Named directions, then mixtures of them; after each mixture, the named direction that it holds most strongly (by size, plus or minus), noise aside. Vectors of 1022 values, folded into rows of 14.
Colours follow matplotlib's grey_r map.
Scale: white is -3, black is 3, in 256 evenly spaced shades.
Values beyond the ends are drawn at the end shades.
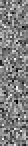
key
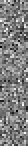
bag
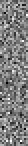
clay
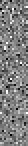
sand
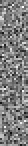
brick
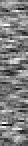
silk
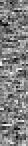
silk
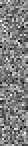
bag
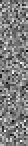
clay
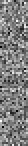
bag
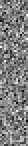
bag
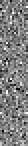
sand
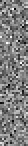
sand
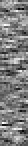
silk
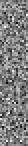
clay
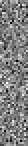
clay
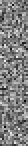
brick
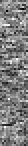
silk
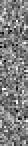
brick
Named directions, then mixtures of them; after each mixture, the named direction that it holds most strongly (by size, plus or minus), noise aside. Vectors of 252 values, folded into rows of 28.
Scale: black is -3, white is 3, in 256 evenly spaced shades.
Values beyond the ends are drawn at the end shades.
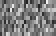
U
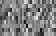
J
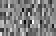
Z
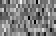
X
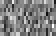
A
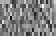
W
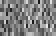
Z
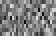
J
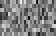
X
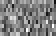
A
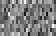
A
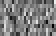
A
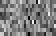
X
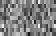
X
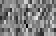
J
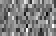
J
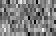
X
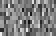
Z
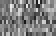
U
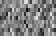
J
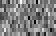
X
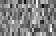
W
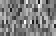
U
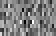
Z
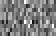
Z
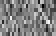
W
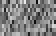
X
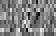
J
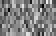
W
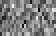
U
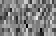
J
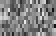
X
